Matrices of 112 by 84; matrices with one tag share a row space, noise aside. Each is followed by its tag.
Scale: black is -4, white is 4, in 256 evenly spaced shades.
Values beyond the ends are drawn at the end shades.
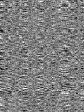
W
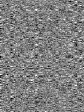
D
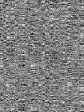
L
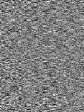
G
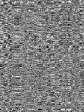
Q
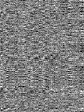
L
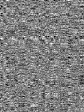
L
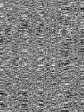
W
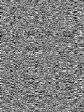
D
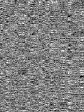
L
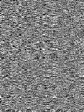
G
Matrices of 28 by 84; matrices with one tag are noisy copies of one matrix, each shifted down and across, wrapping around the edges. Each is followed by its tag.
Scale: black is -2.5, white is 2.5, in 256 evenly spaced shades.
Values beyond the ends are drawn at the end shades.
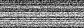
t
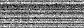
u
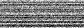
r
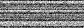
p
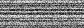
r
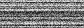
u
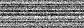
r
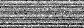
r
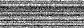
u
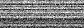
u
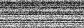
t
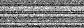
p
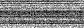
t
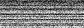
u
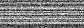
u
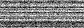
u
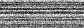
r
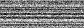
r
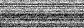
t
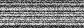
u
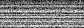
u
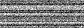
p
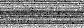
t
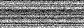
u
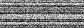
p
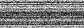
t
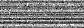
r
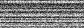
u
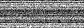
t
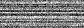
r
